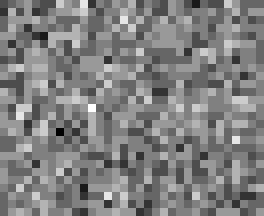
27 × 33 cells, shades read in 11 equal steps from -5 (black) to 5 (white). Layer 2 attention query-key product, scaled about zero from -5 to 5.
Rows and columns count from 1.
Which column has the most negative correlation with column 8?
25
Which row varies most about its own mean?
1
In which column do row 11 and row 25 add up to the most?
14
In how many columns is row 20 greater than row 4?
10
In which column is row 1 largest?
11
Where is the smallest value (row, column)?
17, 8
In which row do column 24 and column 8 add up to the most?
22
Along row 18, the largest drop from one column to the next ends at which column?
31
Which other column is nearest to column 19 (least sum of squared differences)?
9
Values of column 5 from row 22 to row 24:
1 -1 0
